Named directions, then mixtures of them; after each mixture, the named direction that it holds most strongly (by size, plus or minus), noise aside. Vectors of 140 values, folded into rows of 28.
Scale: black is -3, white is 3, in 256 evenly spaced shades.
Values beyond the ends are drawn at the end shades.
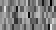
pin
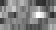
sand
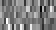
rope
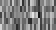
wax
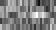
sand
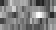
sand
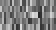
wax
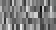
rope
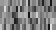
pin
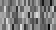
pin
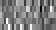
rope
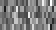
pin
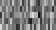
wax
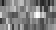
sand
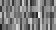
wax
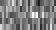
wax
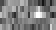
sand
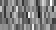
pin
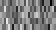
pin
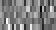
rope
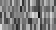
wax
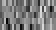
rope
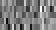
rope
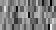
pin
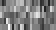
rope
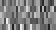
rope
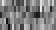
rope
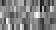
rope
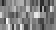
rope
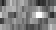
sand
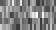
wax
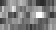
sand
